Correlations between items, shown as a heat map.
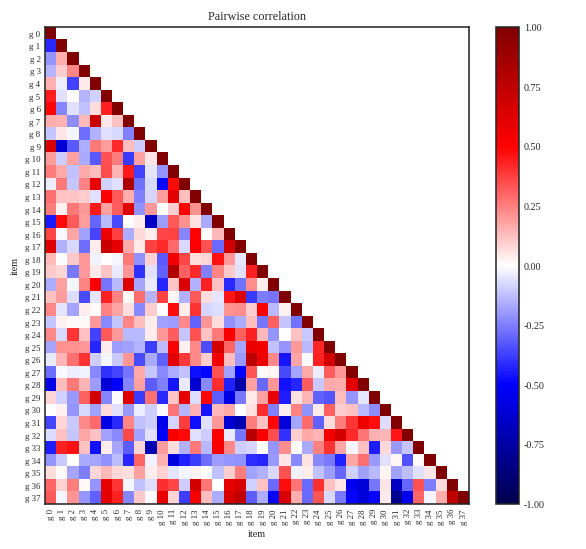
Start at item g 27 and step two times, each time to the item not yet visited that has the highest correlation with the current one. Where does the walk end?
g 31
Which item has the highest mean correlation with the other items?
g 11
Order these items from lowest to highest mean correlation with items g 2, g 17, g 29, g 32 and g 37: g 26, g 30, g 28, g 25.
g 28, g 30, g 25, g 26
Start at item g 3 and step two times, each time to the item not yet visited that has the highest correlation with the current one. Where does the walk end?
g 18
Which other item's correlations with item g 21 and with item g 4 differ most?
g 29
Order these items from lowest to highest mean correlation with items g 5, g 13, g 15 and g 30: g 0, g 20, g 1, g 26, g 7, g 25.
g 20, g 7, g 0, g 1, g 26, g 25
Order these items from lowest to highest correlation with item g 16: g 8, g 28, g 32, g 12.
g 28, g 12, g 32, g 8
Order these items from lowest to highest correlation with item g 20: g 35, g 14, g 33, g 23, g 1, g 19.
g 33, g 35, g 19, g 1, g 23, g 14
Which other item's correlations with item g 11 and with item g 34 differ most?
g 19
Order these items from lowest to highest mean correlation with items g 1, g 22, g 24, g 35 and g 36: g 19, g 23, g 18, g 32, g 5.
g 23, g 32, g 18, g 19, g 5
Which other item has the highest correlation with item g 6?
g 17
